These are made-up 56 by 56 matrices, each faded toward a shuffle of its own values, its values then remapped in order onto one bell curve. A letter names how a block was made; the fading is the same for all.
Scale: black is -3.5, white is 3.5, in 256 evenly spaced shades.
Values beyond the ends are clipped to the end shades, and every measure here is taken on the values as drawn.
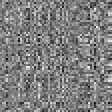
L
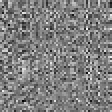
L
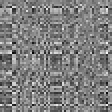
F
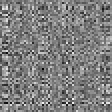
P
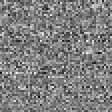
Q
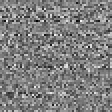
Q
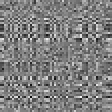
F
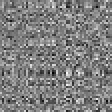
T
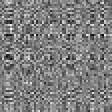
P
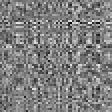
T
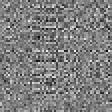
T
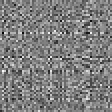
T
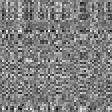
P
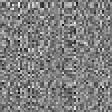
L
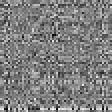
T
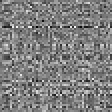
T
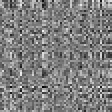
P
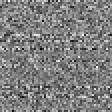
Q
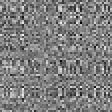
P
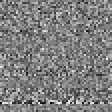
Q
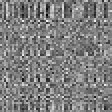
P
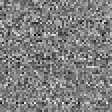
Q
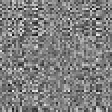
P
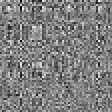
L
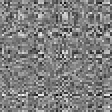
T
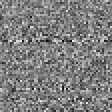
Q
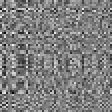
P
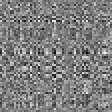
P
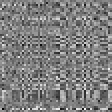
F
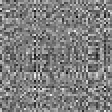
L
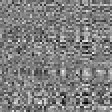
T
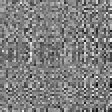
L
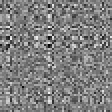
T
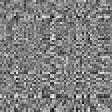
T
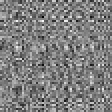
P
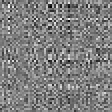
P
